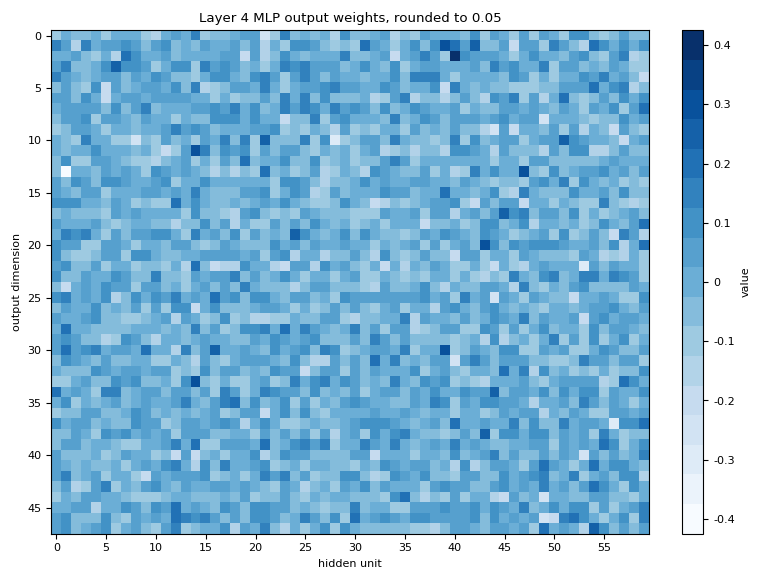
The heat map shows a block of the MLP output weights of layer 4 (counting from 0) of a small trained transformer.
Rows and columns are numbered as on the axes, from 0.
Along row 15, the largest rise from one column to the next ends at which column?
47
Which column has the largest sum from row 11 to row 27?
14
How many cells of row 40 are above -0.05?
32
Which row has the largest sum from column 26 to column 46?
46
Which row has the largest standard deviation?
10
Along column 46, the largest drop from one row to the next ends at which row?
24
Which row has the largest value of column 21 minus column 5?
5
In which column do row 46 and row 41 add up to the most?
12
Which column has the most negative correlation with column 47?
1
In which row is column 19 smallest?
2
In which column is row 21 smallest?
40
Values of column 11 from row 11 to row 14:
-0.2 -0.05 0.05 0.1
